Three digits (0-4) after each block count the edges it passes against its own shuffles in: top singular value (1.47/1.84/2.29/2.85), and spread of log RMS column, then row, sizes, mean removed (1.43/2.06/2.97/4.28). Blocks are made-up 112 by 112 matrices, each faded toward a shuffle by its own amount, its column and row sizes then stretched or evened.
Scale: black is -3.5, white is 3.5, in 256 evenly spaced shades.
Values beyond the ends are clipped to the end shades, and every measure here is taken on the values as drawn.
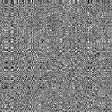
4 2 2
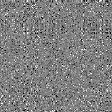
3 2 1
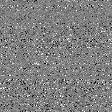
0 0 3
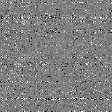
3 2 3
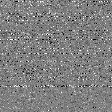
0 0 3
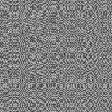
4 1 0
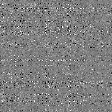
0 2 3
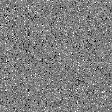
1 2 0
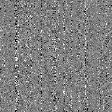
2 3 1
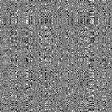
4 3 1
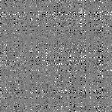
1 3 3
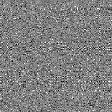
3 1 2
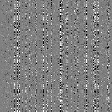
4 4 0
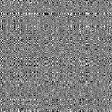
4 3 3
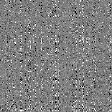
2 3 1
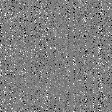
0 3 1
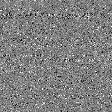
2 0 2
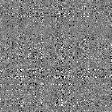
0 3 3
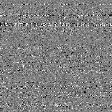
2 1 3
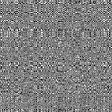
4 2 3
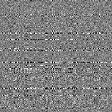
4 2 3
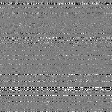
4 0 4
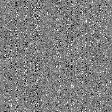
0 3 0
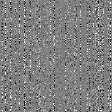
3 4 1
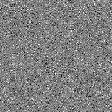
3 0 0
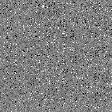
0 2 1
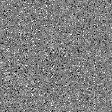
1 2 0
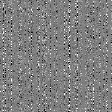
1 4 0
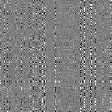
4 4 2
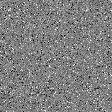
1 0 0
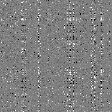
3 3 1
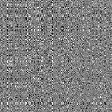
4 3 2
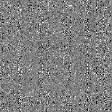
0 3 2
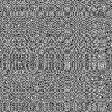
4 0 0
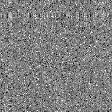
2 1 0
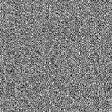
3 1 0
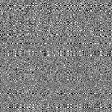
4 1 3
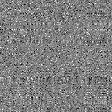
3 0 1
